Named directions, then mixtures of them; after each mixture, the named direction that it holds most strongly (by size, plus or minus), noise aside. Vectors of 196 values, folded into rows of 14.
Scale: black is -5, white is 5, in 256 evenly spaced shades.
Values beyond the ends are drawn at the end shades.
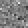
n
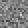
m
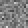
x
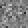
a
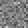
x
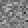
a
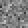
a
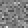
x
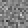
m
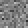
x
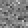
n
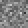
a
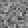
m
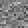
n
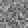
m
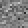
a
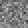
x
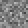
x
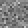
n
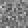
a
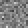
x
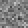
n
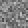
m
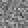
m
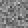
n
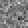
n
